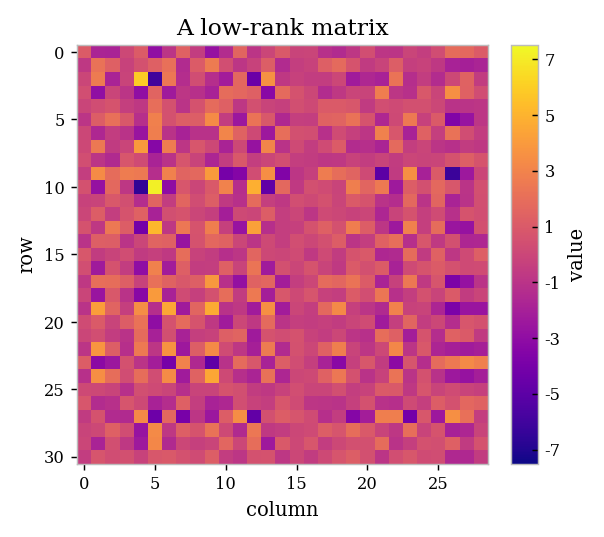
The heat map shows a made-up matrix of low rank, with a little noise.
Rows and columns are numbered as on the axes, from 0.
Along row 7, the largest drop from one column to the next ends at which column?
5
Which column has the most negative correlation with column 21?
3
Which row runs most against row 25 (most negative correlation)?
15
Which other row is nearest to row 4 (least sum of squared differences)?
30
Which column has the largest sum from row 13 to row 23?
9
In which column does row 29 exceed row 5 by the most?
26
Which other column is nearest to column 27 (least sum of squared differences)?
11
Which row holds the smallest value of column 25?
27
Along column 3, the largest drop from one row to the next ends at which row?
10
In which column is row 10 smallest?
4
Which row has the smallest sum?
23
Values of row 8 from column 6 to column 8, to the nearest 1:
-1 1 0
